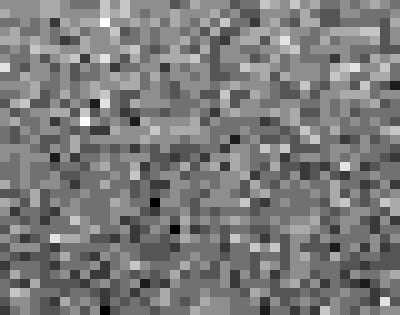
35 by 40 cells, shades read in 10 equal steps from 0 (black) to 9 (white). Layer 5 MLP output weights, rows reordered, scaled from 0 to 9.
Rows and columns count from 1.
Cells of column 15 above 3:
27
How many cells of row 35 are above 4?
12
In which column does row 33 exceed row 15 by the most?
2
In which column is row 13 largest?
9
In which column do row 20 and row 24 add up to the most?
14
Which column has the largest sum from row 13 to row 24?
34
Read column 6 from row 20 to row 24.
5 5 4 5 2
